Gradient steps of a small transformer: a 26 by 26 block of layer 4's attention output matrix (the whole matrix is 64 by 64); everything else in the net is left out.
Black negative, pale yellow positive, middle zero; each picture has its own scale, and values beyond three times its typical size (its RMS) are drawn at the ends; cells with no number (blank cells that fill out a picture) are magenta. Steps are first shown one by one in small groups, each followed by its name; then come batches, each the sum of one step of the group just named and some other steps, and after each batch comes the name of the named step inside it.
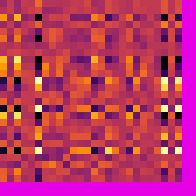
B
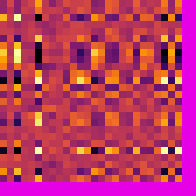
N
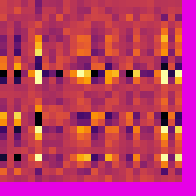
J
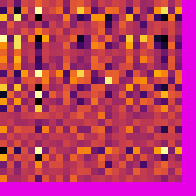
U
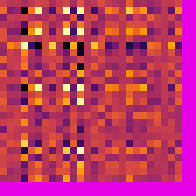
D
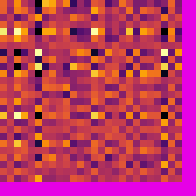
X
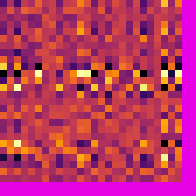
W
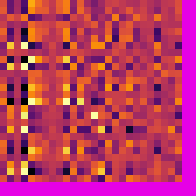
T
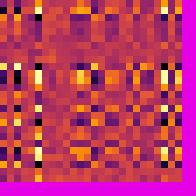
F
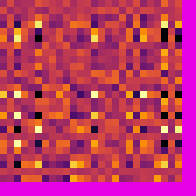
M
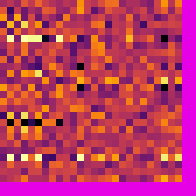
U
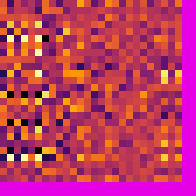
J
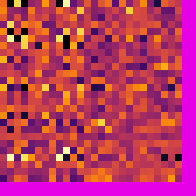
D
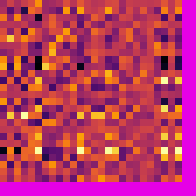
B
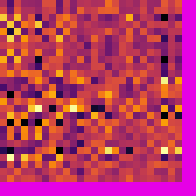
B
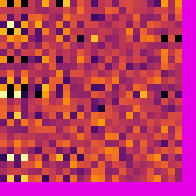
M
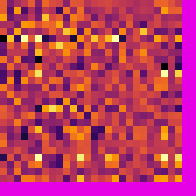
J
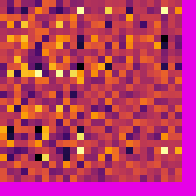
U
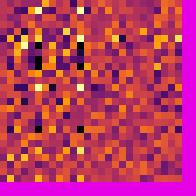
D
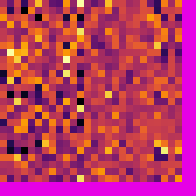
N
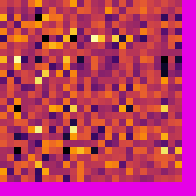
B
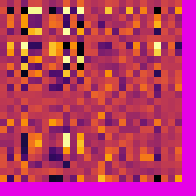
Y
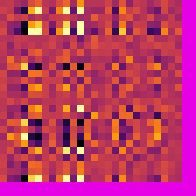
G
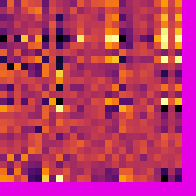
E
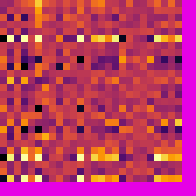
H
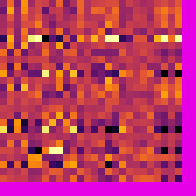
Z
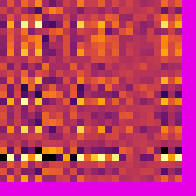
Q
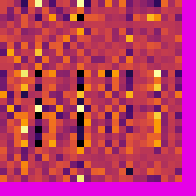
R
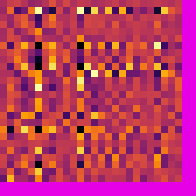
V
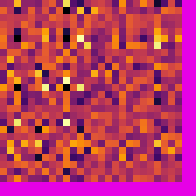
V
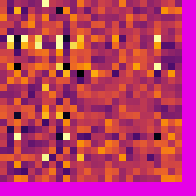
H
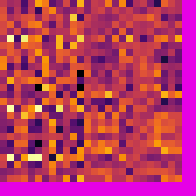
R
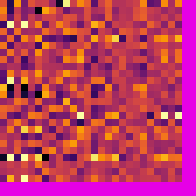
Q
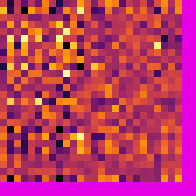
Y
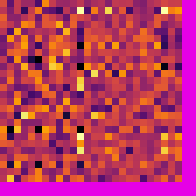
V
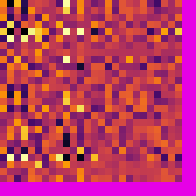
G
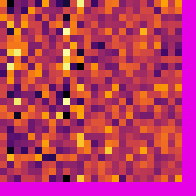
Y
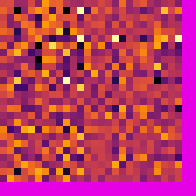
V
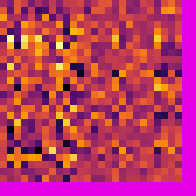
Z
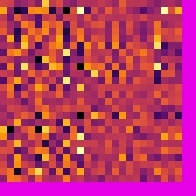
V
